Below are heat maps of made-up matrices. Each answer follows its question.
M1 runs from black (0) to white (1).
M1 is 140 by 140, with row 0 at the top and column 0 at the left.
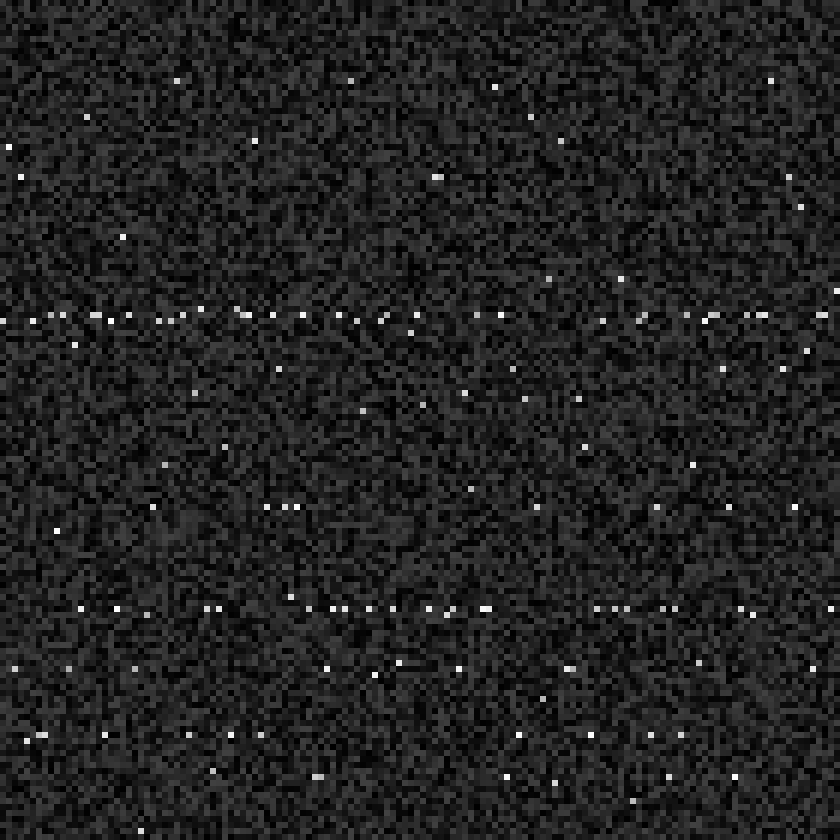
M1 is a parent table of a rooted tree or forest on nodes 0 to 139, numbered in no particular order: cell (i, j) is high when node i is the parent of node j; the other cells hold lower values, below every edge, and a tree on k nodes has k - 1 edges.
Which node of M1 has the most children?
52
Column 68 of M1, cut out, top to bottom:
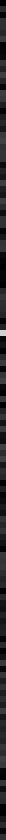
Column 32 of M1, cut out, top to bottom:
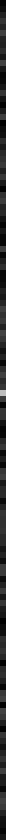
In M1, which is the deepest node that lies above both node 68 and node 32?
101
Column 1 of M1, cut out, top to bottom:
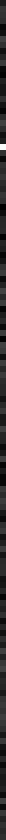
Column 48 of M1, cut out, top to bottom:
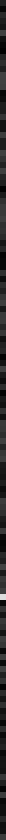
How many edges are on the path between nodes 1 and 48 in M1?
5
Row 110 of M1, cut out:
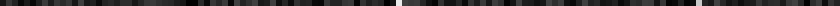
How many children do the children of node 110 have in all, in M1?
3
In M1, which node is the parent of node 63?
53
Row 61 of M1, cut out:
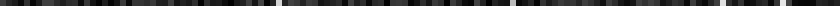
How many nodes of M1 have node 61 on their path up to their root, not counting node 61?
7
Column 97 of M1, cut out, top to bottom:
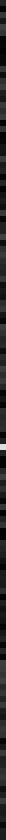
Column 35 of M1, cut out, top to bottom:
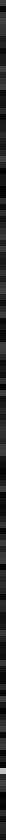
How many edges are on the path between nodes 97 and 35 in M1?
6
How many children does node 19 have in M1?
2
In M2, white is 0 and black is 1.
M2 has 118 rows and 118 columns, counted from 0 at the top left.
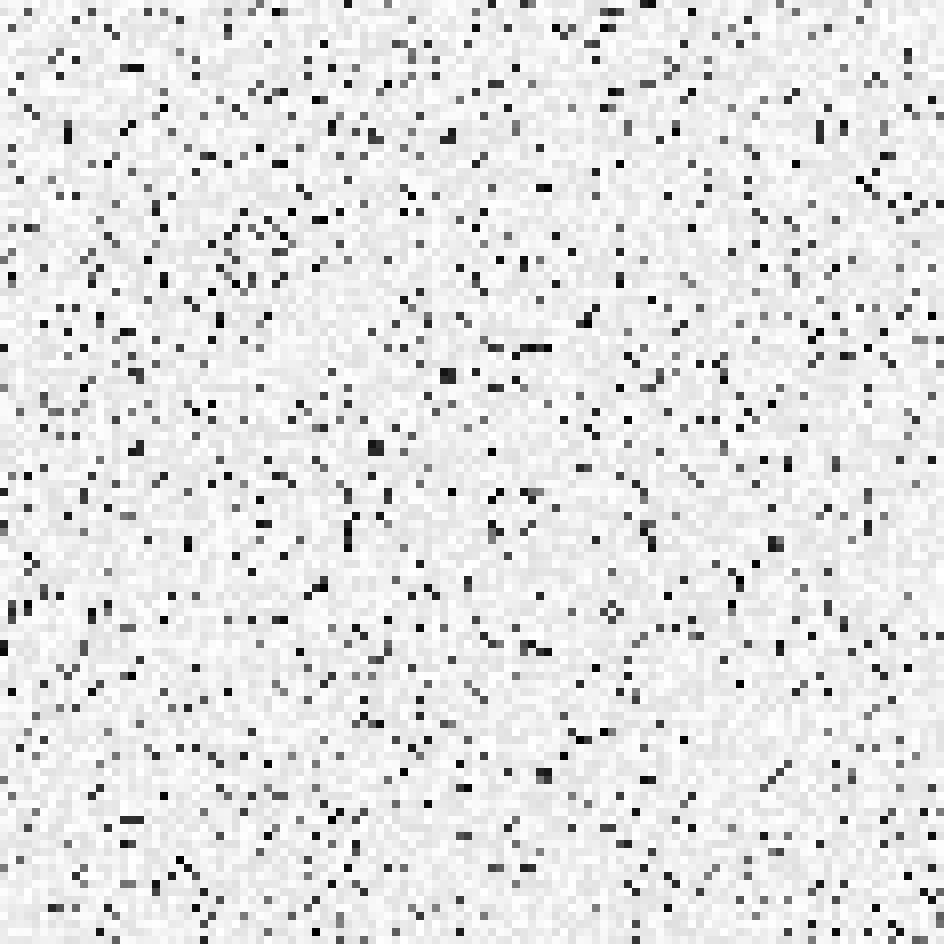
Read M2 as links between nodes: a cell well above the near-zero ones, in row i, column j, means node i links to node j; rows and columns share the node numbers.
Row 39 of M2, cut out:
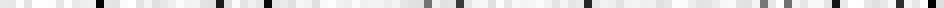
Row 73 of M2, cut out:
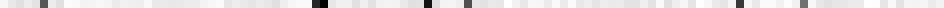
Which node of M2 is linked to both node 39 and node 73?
node 53
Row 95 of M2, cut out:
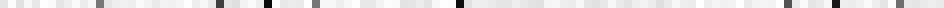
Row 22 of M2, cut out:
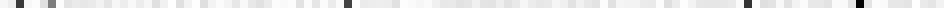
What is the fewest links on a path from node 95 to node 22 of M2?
4
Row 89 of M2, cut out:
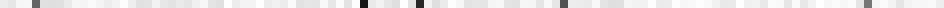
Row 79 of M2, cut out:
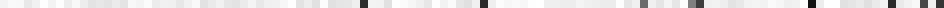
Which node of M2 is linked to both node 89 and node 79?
node 45
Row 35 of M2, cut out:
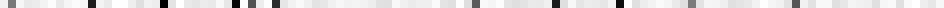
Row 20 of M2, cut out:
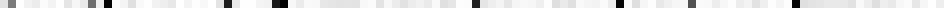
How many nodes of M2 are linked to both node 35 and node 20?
7
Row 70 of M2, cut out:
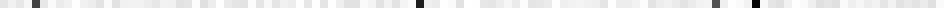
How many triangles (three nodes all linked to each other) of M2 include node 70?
4
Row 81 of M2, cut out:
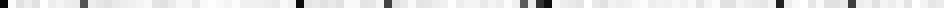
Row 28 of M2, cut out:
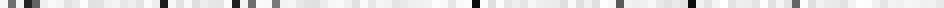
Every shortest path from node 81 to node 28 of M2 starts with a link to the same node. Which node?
node 48
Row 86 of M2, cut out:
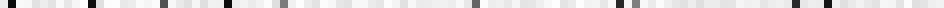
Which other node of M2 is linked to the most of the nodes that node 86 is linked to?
node 34
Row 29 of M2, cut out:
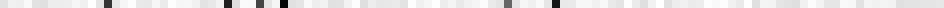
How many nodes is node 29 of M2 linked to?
6
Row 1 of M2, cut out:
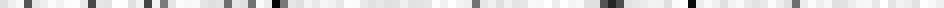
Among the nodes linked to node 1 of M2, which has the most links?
node 77
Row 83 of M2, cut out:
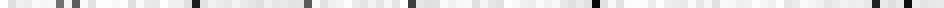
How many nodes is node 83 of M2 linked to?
8
